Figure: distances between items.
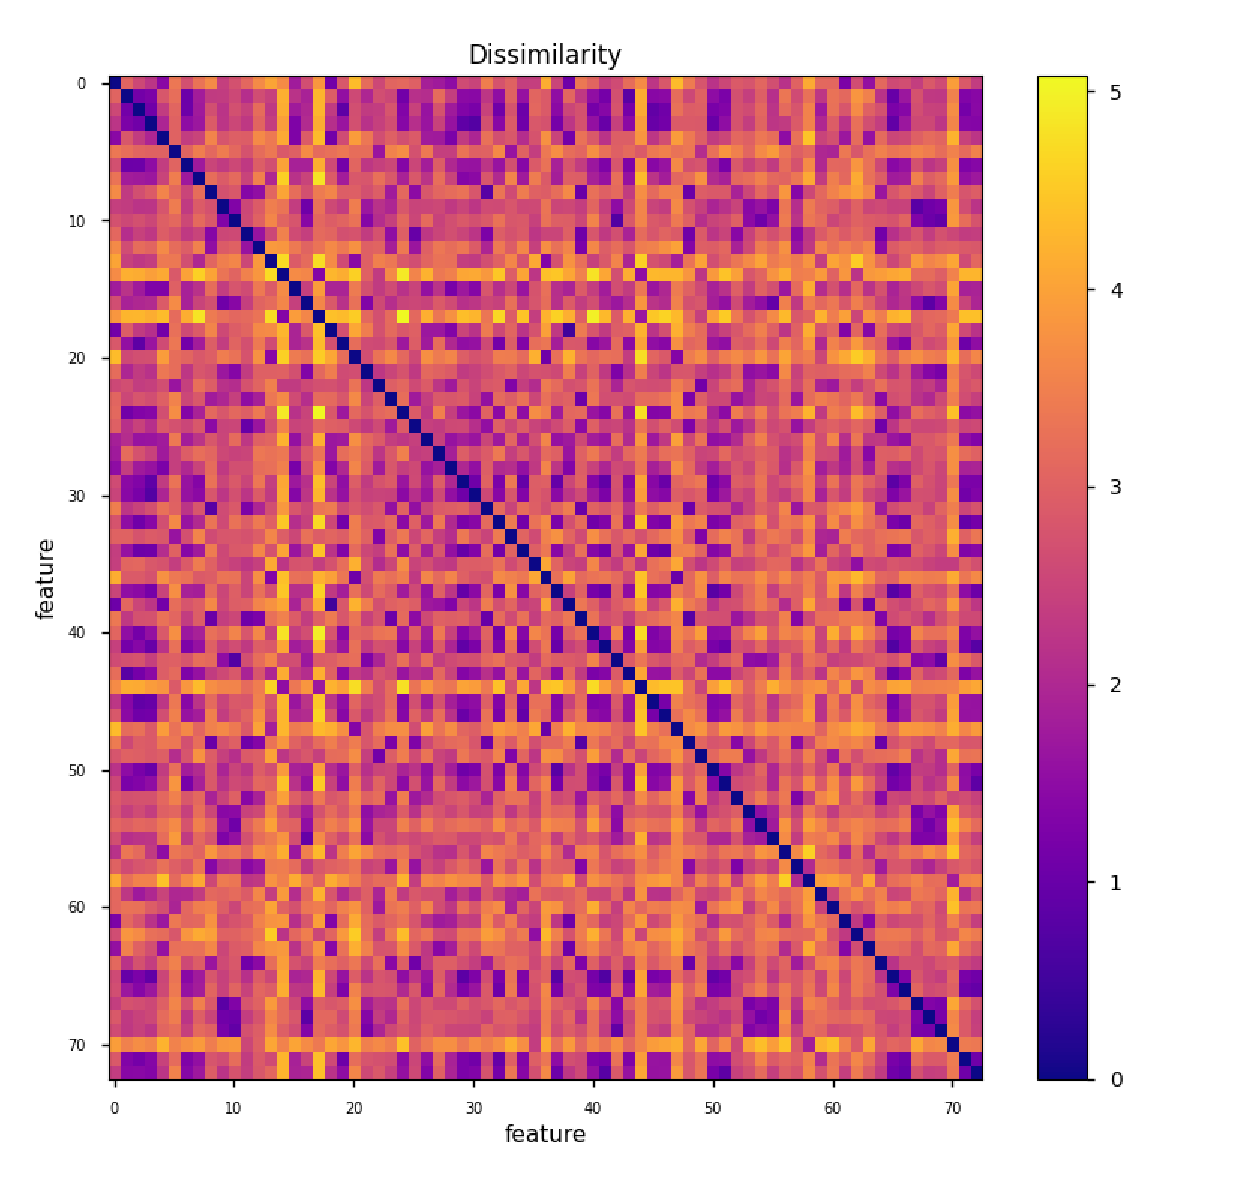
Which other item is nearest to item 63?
38
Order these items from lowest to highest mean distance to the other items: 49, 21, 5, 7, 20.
21, 7, 49, 5, 20
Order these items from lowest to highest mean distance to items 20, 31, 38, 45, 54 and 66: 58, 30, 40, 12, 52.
30, 40, 52, 12, 58
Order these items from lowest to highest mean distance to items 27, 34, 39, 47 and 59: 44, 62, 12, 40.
40, 12, 62, 44
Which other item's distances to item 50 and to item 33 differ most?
37
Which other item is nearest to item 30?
3
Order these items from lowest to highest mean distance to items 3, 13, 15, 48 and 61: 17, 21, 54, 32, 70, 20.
32, 21, 20, 54, 70, 17
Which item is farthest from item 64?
14
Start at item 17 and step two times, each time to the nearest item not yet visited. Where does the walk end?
44
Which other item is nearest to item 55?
16
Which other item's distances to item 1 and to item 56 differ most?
43
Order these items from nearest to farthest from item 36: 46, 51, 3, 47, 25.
47, 25, 3, 46, 51
